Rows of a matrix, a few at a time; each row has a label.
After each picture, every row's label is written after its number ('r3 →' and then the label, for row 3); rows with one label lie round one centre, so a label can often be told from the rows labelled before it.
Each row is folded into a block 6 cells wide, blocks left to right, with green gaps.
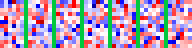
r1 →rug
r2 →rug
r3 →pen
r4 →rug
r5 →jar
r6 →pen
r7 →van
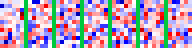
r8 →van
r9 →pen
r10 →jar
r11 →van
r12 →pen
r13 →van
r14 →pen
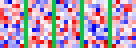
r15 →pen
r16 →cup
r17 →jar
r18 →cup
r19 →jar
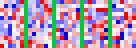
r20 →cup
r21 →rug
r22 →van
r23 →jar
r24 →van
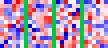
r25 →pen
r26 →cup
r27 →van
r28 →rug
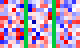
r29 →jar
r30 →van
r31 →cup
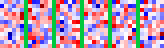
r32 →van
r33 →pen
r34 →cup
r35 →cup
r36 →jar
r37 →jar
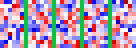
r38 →pen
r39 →cup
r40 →cup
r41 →jar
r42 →rug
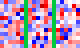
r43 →jar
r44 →pen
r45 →van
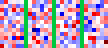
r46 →jar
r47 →cup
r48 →jar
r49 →cup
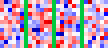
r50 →pen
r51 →cup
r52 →rug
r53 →jar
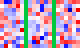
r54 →pen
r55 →cup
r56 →cup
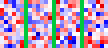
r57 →cup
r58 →van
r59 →pen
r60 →rug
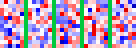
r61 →cup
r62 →pen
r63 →van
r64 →jar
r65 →jar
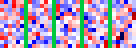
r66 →pen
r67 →pen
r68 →cup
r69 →cup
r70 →van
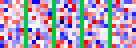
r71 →pen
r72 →pen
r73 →rug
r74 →rug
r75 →jar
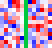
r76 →rug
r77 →jar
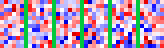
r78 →jar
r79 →cup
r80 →jar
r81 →pen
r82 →pen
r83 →cup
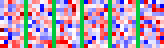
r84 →van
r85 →cup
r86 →rug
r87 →jar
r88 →pen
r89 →jar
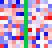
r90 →jar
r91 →van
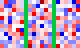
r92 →jar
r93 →rug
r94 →jar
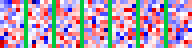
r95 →rug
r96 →pen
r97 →cup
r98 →jar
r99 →jar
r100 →jar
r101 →van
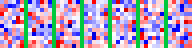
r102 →cup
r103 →rug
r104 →rug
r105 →van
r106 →jar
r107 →pen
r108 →cup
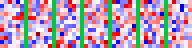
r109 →van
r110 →pen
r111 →rug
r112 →cup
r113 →pen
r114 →cup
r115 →cup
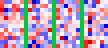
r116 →pen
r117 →pen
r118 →jar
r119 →rug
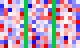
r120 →van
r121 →van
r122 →jar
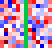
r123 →rug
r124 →cup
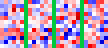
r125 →jar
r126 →pen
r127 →van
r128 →pen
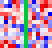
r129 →rug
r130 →pen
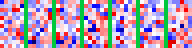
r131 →jar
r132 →van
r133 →pen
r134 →cup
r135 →cup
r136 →cup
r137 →rug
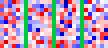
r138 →rug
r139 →cup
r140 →rug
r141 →jar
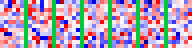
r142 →rug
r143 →cup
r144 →jar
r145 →pen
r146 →pen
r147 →pen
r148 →van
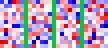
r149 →rug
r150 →pen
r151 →jar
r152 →van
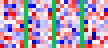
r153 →cup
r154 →van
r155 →pen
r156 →van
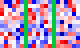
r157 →pen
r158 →pen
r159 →rug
